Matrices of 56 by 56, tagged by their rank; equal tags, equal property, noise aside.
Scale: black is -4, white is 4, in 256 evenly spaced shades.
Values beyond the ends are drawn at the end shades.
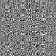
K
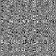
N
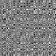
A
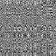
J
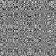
N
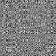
J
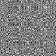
K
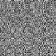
N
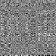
N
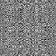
K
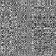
K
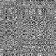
J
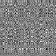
K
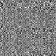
J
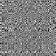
N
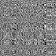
K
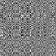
A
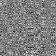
K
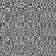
N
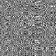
J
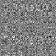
K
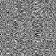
K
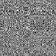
J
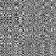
N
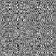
N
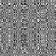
A
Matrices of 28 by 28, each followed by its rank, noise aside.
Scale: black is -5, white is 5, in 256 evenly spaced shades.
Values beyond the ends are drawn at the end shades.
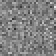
six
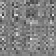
four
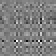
two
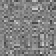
four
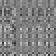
two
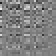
two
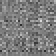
six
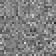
six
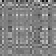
two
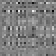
two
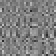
three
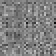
four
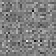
six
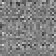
six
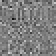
six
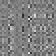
three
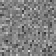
six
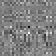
three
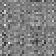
four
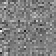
six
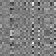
two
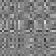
two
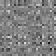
three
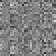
four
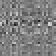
three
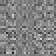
three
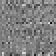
four
